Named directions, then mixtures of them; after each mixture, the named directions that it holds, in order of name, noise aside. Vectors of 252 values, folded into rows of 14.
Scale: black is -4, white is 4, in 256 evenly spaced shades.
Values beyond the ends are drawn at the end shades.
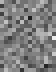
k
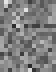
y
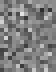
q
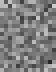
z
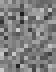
q, z.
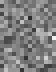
k.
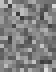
q, y, z.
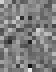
k, y, z.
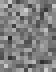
q, y, z.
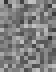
y, z.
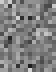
k, y, z.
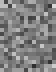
z.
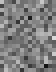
k.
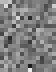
k, y, z.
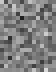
k, q, z.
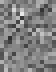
k, q, y.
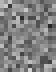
y, z.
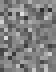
q.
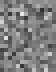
q.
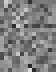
y.
